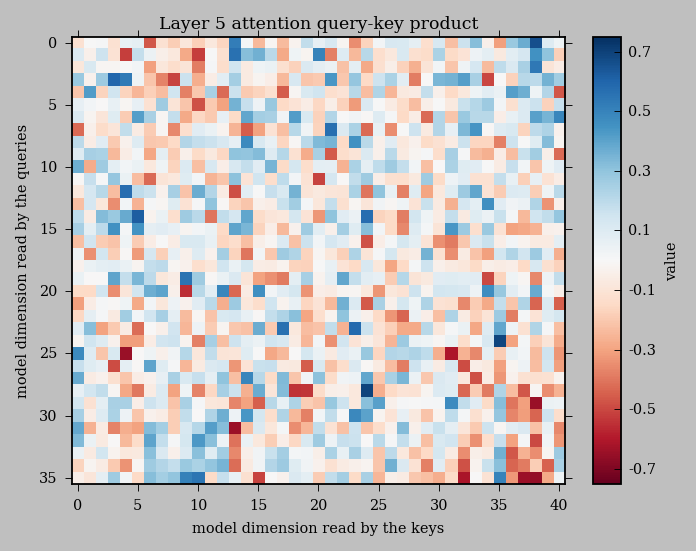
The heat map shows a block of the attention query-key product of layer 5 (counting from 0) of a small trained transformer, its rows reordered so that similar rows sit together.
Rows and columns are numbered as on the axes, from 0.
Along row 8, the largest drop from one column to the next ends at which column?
22
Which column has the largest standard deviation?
38
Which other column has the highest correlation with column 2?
31
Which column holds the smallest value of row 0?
6
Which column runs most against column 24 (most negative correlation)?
37
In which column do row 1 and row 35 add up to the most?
13
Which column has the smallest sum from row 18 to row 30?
19
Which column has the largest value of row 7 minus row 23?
33
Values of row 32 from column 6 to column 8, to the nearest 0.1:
0.4 0.2 0
